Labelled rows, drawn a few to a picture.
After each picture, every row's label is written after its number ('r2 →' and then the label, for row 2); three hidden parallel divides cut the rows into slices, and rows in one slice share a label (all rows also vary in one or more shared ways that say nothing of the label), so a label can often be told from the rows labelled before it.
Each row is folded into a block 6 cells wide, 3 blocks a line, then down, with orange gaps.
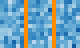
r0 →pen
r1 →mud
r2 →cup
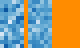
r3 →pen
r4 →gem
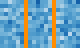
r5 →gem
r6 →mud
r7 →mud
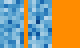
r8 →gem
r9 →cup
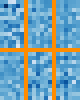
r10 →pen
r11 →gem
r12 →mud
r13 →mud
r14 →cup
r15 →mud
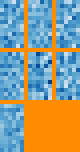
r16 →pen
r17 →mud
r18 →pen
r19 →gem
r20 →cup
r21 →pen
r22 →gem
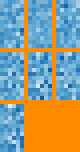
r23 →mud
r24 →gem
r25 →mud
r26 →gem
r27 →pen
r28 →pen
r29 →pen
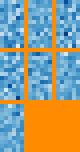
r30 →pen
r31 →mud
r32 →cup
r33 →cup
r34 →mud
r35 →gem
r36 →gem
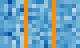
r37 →cup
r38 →mud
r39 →gem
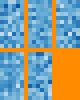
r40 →pen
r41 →mud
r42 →mud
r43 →mud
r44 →cup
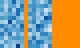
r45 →cup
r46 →pen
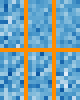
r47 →pen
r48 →mud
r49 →gem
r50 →cup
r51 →cup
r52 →pen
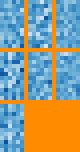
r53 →gem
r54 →pen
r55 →gem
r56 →pen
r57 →mud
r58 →gem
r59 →pen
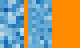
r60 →pen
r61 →mud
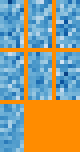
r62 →cup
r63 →pen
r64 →cup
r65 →pen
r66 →mud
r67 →cup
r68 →gem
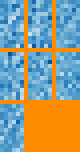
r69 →pen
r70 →pen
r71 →mud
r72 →cup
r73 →mud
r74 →mud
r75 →gem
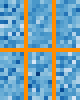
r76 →pen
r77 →gem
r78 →mud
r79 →mud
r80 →cup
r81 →pen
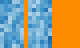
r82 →gem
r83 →gem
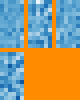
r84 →mud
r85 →pen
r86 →gem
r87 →cup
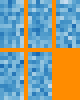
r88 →mud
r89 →mud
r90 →gem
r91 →mud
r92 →mud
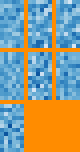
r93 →mud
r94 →pen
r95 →pen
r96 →gem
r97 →cup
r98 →mud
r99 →mud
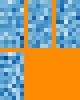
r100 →gem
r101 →gem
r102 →pen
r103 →pen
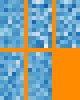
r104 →gem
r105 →pen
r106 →pen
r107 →gem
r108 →gem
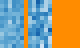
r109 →gem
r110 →cup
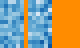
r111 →pen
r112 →pen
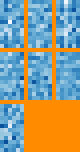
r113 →pen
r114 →mud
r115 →pen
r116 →gem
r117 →gem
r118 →gem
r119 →pen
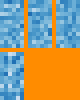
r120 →mud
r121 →mud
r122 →mud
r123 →pen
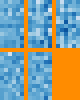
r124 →gem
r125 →pen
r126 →cup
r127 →gem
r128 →mud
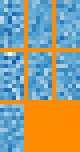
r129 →mud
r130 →mud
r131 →gem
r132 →pen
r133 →mud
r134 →mud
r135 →gem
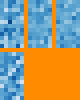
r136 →cup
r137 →mud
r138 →gem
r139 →pen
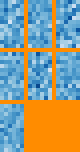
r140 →pen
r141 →gem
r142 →cup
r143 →mud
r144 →cup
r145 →mud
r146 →mud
